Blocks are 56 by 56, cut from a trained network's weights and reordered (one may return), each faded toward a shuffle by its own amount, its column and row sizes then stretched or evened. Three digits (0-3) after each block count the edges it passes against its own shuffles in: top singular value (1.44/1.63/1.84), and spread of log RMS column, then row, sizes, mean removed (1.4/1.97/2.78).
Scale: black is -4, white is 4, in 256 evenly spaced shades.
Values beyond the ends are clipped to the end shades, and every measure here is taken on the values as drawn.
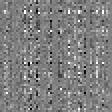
3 3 1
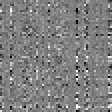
3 3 2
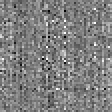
2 2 1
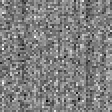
2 0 0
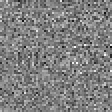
1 1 1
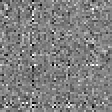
2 2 2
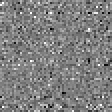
0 1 2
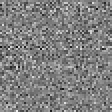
2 0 2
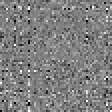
1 2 2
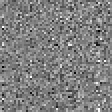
1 2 0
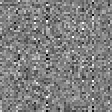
2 2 0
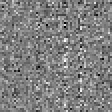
0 2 0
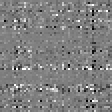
0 2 3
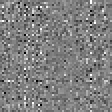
1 3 1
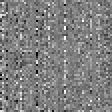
1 3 1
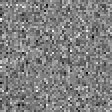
1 2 1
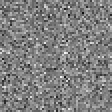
0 1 0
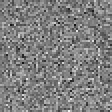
1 1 0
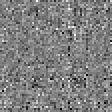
1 1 2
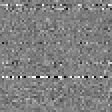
3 0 2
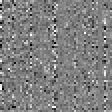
0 3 0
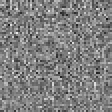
1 0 1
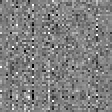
2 3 1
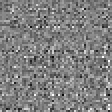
2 1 2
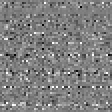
0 1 3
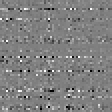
1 2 3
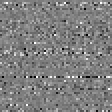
1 0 3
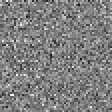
0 0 1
